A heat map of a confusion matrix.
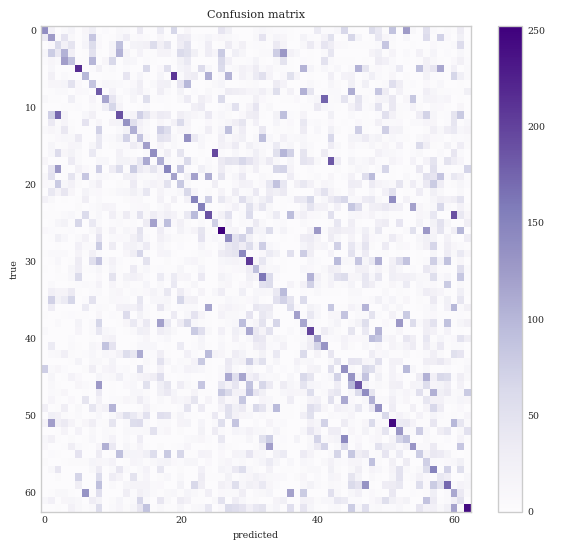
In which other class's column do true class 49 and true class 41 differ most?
34
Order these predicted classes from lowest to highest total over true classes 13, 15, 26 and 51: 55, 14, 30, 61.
55, 30, 14, 61
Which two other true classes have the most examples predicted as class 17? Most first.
38, 13
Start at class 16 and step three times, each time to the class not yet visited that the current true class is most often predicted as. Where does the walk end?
2
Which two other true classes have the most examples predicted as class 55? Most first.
5, 52
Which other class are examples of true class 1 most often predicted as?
7
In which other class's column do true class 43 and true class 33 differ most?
23
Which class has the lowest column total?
37
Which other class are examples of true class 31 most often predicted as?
61
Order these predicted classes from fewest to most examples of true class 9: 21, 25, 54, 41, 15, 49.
25, 49, 21, 15, 54, 41
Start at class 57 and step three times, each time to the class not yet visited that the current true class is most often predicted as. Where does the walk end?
30
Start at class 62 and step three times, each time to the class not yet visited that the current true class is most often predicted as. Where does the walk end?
19
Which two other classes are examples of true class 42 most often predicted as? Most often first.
14, 24
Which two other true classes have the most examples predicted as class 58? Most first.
5, 19
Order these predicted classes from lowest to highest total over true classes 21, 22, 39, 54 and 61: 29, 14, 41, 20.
20, 29, 14, 41
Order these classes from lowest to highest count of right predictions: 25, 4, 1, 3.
25, 4, 3, 1
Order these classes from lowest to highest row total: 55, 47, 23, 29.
29, 23, 55, 47
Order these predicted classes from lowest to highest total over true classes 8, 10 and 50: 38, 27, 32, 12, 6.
6, 32, 12, 27, 38
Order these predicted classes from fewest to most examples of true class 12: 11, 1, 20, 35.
35, 11, 1, 20
